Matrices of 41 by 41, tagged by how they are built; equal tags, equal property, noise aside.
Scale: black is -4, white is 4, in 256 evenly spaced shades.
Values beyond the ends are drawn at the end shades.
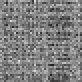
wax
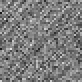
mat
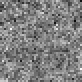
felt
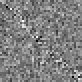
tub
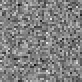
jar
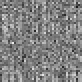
wax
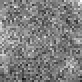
felt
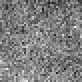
felt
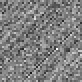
mat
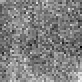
felt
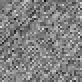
mat
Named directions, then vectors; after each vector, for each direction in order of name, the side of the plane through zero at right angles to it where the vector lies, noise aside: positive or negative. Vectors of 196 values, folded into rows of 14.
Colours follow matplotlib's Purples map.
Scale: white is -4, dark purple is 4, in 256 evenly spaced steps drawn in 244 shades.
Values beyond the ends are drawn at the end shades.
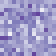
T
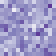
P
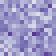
positive, negative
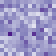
positive, negative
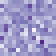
positive, positive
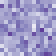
positive, negative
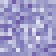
positive, positive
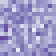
positive, positive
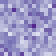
negative, positive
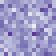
positive, negative
